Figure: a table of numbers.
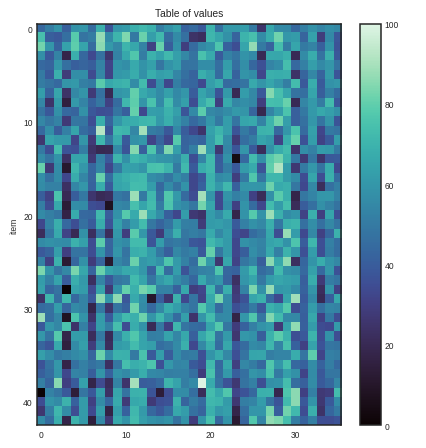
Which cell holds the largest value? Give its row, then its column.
38, 19
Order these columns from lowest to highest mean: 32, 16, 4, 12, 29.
4, 16, 32, 12, 29
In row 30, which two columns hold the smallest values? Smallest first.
6, 8
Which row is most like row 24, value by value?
37
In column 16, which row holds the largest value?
12
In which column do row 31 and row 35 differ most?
3
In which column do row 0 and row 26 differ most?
0
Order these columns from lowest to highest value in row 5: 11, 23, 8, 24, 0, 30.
30, 8, 23, 0, 24, 11
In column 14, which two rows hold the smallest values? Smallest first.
39, 22
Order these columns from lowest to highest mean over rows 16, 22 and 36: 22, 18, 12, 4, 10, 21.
18, 4, 21, 10, 22, 12
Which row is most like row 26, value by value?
2
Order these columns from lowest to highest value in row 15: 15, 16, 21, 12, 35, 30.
30, 35, 21, 16, 12, 15
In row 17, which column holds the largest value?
27
